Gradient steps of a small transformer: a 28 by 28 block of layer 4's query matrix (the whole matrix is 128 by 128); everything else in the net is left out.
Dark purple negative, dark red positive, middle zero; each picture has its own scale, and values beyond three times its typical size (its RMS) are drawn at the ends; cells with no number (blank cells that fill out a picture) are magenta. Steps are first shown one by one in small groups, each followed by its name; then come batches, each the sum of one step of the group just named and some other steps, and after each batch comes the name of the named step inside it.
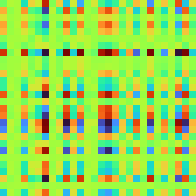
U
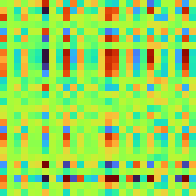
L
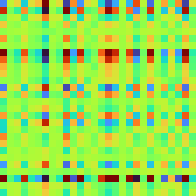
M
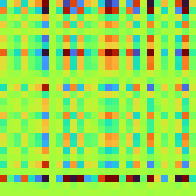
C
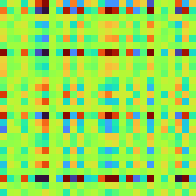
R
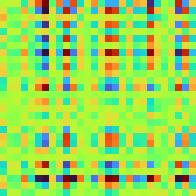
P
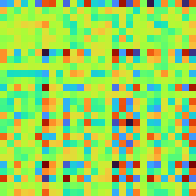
M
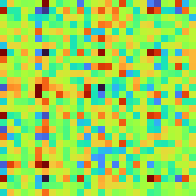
R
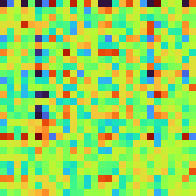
U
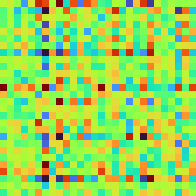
P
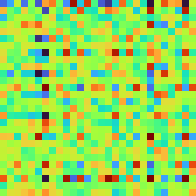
C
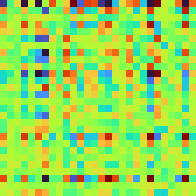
C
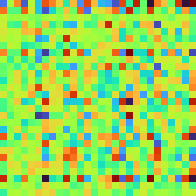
R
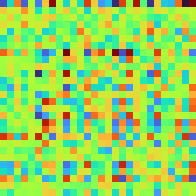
U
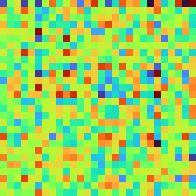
P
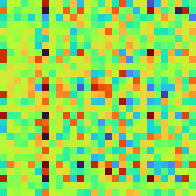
R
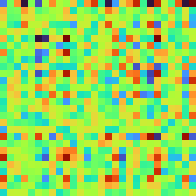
P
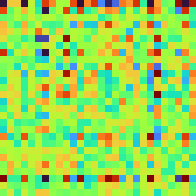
C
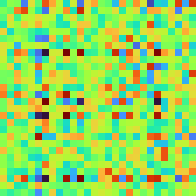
R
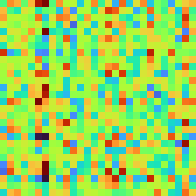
P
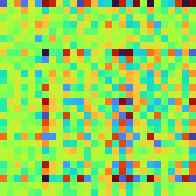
C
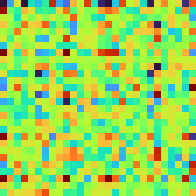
M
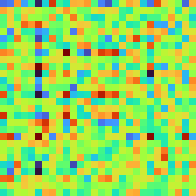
U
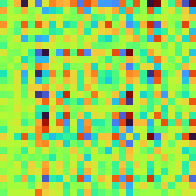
U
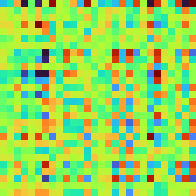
L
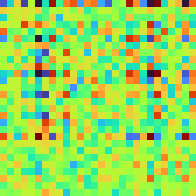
U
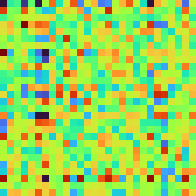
M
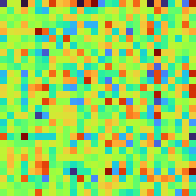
P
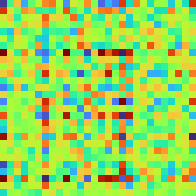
M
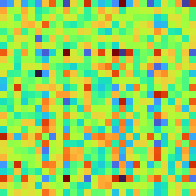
L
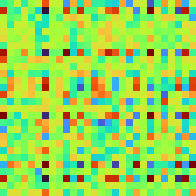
R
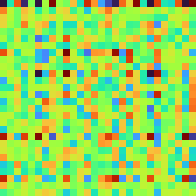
L
